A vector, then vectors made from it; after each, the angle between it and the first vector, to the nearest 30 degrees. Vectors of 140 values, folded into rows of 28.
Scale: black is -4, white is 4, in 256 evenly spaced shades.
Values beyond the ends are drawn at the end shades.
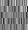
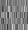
90 degrees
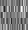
60 degrees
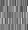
150 degrees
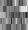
60 degrees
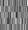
90 degrees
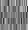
30 degrees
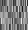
120 degrees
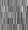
60 degrees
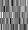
90 degrees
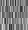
120 degrees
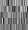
30 degrees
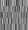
60 degrees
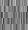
30 degrees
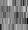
120 degrees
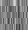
60 degrees
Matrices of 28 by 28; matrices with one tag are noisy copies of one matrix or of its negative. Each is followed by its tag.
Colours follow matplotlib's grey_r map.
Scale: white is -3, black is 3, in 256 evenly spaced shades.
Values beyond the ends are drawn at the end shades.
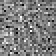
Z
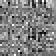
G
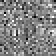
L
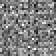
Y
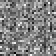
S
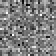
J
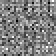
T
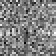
L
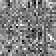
G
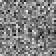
L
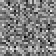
T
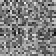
L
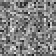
S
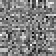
G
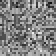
G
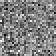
Z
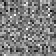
T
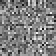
G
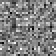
S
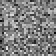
Z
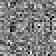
S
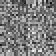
G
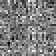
G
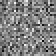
T
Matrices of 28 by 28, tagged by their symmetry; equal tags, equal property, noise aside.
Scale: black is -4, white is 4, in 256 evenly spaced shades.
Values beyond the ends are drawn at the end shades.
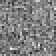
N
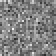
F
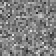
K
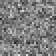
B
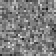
N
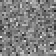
B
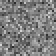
K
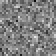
B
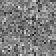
B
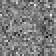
F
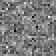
F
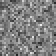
K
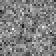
B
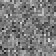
B
